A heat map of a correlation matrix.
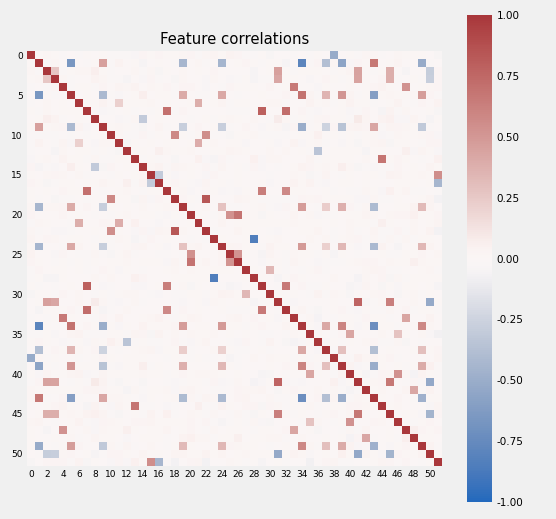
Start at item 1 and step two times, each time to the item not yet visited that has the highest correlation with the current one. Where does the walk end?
9
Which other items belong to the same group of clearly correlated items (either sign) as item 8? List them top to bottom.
14
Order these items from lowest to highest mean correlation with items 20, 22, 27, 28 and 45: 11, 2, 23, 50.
23, 50, 11, 2
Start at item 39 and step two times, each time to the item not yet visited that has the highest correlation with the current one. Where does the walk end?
5
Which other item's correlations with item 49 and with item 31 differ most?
41
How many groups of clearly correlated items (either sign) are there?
16
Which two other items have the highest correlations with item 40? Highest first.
46, 35
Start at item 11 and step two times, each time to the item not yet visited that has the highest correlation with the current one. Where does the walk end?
6
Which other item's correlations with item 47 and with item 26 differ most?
20
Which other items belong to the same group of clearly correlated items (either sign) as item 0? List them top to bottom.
38
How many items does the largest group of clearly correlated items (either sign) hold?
10
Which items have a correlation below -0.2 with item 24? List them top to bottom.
1, 9, 43
